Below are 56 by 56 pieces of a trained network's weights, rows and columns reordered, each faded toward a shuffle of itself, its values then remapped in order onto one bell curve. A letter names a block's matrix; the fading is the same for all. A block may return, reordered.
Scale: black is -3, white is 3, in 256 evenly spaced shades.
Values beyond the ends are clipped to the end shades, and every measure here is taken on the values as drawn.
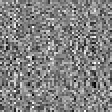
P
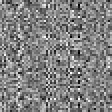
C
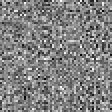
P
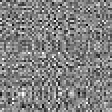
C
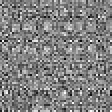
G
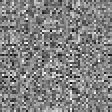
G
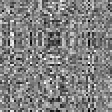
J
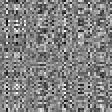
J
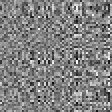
J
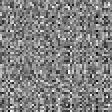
J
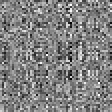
J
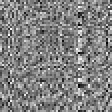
C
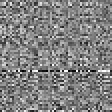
G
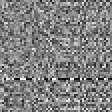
G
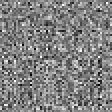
P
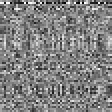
G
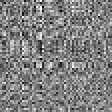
J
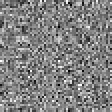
P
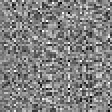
C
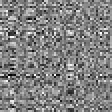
G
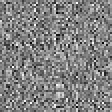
P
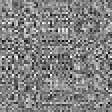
G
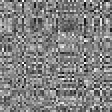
C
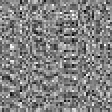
C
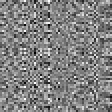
J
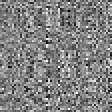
C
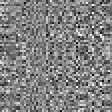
C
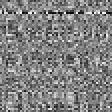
G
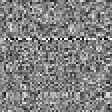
G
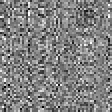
C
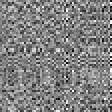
J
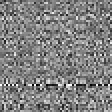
G
